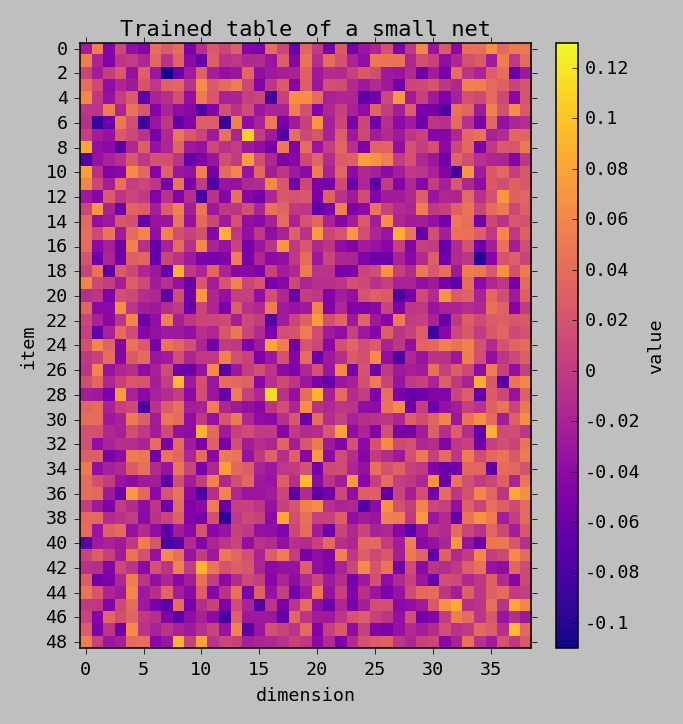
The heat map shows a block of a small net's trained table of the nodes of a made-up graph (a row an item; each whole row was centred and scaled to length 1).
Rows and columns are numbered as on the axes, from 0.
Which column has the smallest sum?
9
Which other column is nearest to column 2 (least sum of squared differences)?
23
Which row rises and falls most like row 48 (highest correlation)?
16
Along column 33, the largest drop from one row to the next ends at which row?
11
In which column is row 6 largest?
20
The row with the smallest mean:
17
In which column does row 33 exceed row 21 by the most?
12
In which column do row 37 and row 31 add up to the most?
35
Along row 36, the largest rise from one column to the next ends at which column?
4
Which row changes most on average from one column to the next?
6
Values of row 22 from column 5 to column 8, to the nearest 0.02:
-0.06 -0.04 0.06 -0.02
